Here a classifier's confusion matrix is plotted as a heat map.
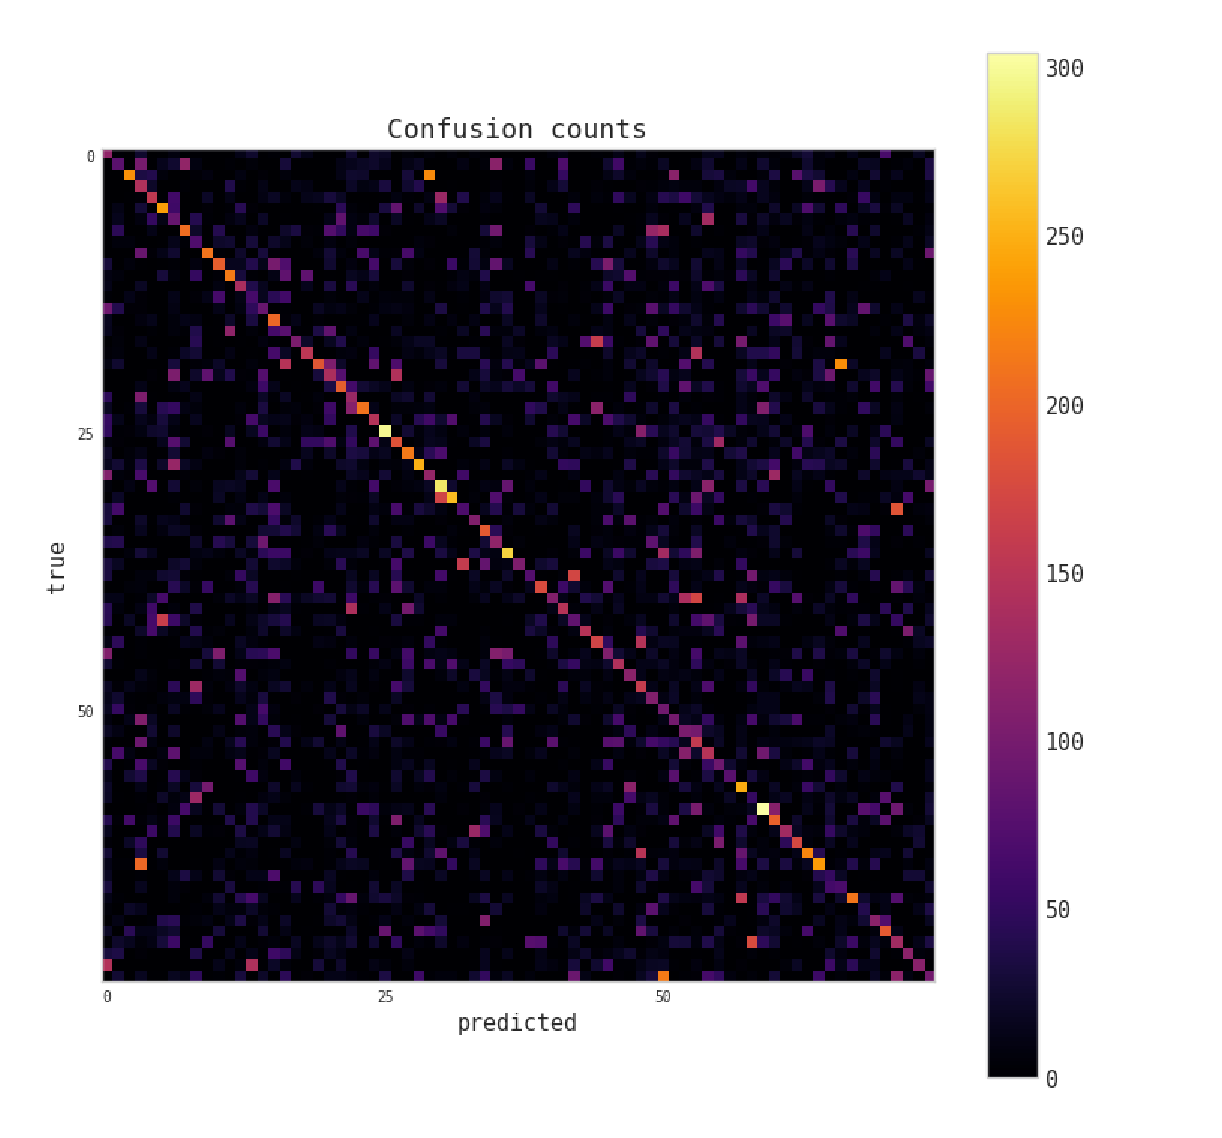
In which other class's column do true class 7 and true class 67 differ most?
57
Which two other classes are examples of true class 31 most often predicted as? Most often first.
30, 53
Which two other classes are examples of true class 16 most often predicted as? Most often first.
11, 20
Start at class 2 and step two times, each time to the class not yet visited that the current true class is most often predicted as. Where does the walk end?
60
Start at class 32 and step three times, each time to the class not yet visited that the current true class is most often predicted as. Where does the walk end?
8
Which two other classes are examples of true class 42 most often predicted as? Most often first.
5, 58
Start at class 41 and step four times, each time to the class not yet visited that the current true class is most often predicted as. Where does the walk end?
27
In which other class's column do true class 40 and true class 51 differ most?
53
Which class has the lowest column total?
56
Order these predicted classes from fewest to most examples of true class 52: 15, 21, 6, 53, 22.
22, 6, 15, 21, 53
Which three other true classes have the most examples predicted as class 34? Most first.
69, 37, 61
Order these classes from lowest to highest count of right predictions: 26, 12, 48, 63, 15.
12, 48, 26, 15, 63
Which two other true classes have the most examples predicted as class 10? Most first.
45, 13
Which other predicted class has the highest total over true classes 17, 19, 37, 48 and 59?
66
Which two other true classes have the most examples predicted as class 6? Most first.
28, 20
